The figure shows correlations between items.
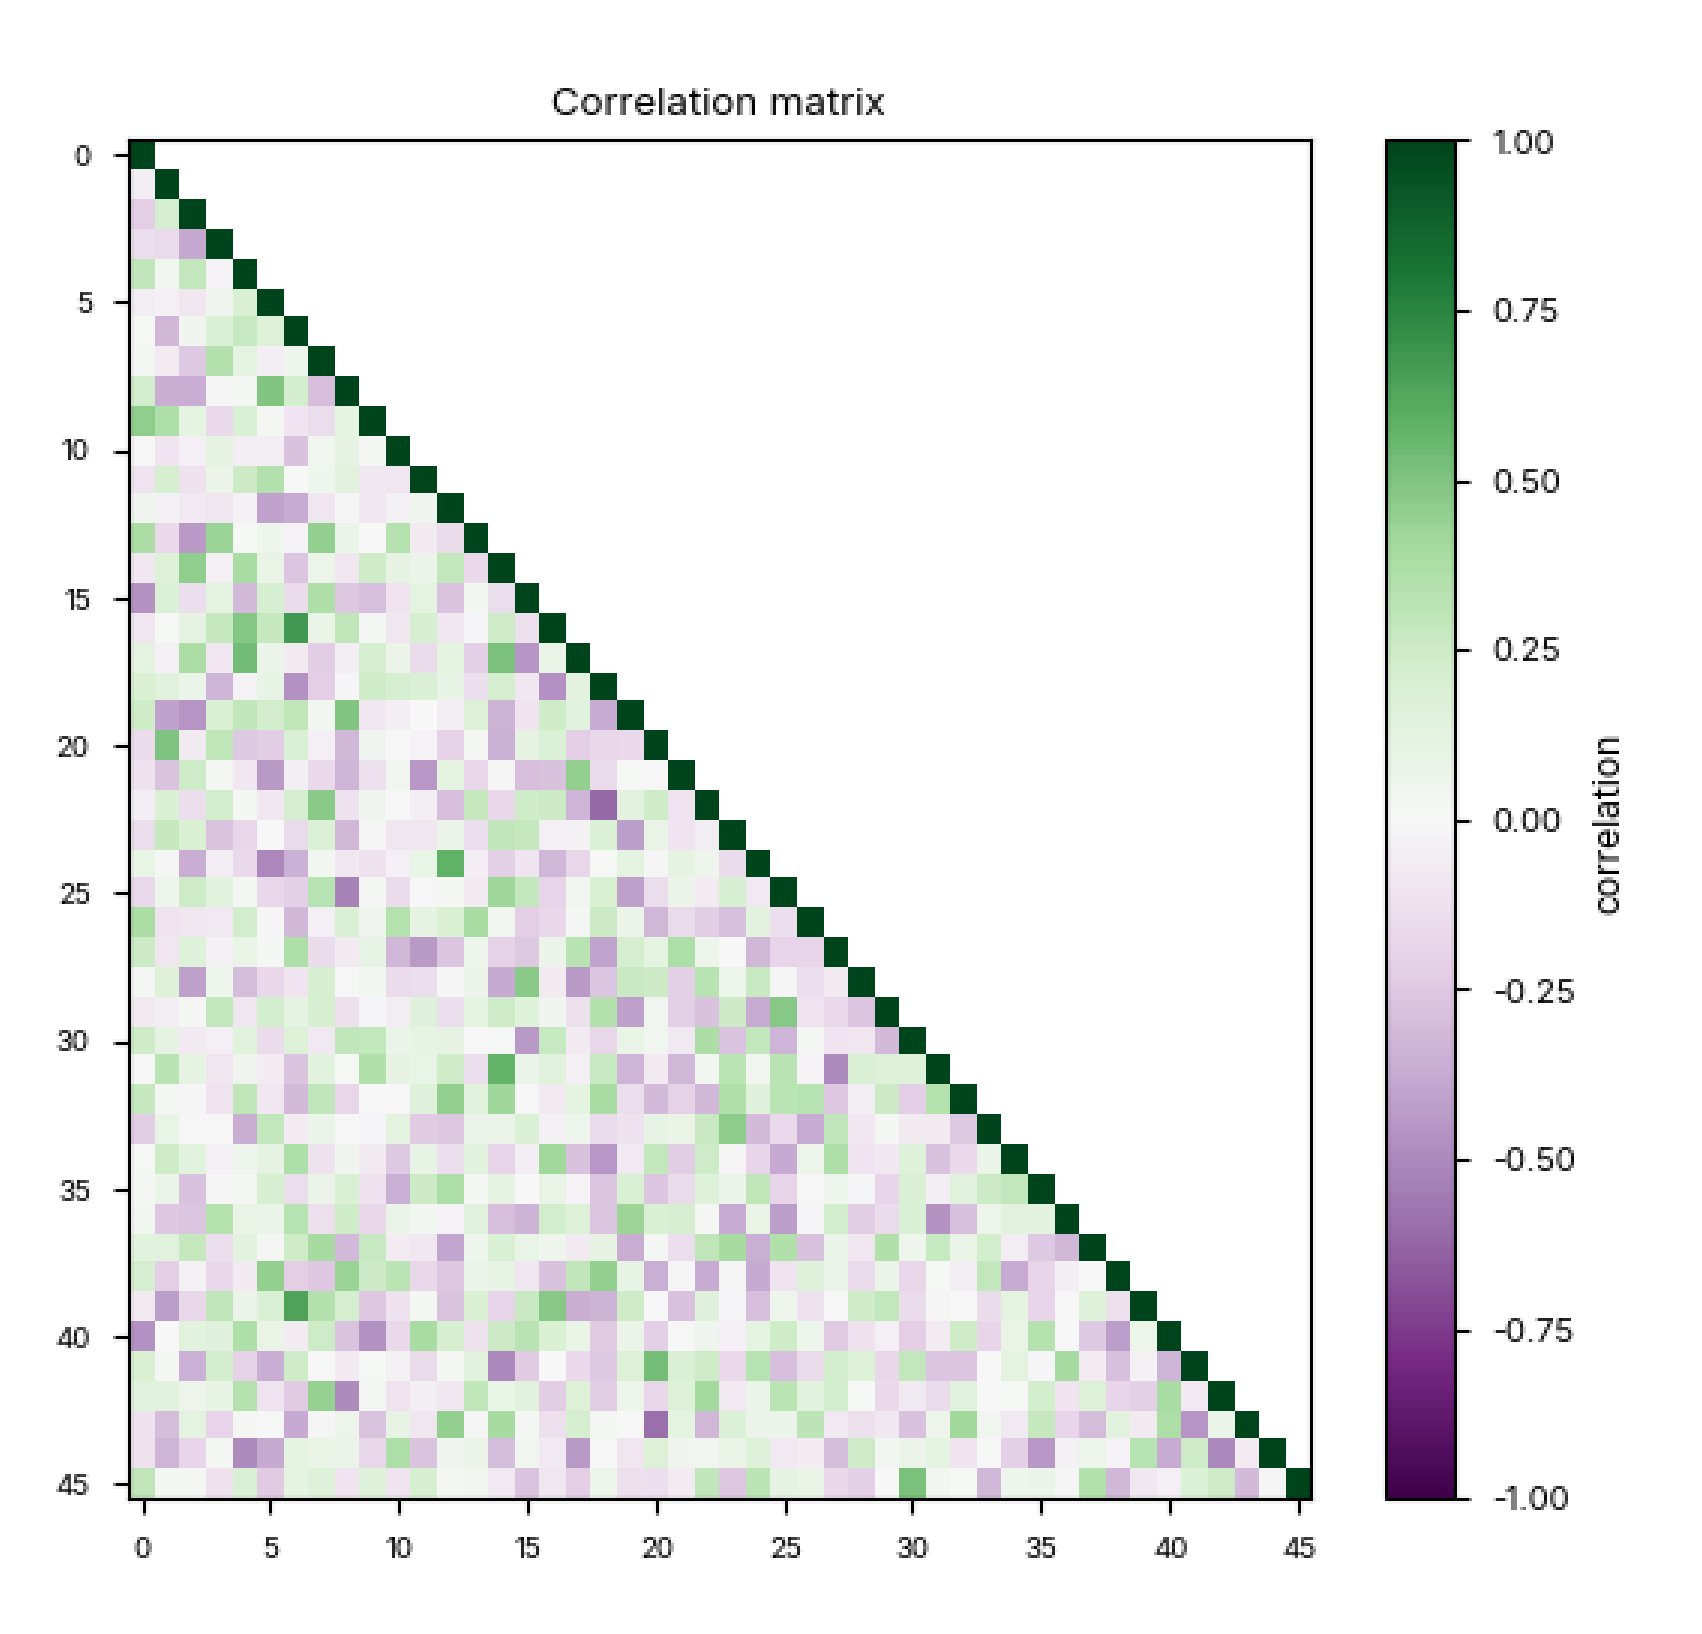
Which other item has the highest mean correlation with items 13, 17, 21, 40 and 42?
4
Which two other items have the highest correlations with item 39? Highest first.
6, 16
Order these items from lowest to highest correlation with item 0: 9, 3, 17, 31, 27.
3, 31, 17, 27, 9
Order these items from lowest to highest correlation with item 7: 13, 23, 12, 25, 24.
12, 24, 23, 25, 13
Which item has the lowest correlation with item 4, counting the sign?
44
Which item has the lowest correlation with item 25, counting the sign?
8
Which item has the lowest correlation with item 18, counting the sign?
22
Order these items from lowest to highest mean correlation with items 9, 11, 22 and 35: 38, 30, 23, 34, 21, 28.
21, 38, 23, 28, 34, 30
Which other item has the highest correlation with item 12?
24
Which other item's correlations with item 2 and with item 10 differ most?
13
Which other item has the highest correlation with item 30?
45
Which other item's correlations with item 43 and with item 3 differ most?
20
